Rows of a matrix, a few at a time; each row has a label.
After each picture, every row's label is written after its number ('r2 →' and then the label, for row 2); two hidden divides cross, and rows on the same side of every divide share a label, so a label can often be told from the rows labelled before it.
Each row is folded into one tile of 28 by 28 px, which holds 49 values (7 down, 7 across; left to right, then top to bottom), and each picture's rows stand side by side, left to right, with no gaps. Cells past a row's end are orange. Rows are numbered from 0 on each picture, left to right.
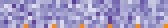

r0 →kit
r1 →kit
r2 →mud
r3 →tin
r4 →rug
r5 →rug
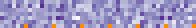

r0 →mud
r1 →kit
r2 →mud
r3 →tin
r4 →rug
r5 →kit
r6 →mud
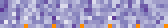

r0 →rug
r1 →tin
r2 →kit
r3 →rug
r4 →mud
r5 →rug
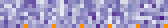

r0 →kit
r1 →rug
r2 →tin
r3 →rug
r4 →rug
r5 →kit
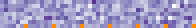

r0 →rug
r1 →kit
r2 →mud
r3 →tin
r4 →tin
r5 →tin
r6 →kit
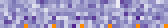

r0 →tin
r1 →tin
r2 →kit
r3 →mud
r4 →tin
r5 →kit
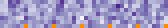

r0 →tin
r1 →tin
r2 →rug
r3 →tin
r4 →mud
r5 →rug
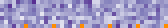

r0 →mud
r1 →rug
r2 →mud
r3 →rug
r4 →kit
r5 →rug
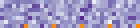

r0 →mud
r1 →mud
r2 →tin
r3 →rug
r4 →kit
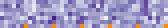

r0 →mud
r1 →tin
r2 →tin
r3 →mud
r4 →mud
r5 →rug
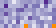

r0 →rug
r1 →mud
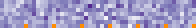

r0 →kit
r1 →rug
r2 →mud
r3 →mud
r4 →mud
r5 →kit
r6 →rug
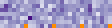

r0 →mud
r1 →mud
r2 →rug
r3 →rug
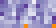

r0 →rug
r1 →tin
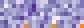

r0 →kit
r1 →rug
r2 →kit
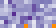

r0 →tin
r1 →mud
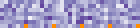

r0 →mud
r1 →kit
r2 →tin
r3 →mud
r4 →kit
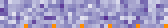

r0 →rug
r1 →kit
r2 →rug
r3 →kit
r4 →tin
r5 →rug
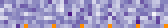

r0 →kit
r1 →mud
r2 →tin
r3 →rug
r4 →tin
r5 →rug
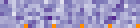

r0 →rug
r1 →kit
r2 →tin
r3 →tin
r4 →mud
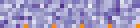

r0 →kit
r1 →mud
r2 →mud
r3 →tin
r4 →rug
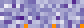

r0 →kit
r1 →rug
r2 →mud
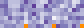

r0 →rug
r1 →rug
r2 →kit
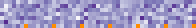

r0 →kit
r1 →mud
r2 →mud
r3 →mud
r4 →rug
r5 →mud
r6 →mud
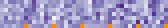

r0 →tin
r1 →rug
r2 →tin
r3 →tin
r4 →mud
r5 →tin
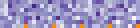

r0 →tin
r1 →mud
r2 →mud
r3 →tin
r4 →mud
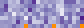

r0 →rug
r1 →rug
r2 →tin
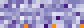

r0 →mud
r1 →kit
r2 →mud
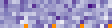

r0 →rug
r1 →mud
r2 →mud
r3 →mud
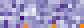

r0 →kit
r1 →tin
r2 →mud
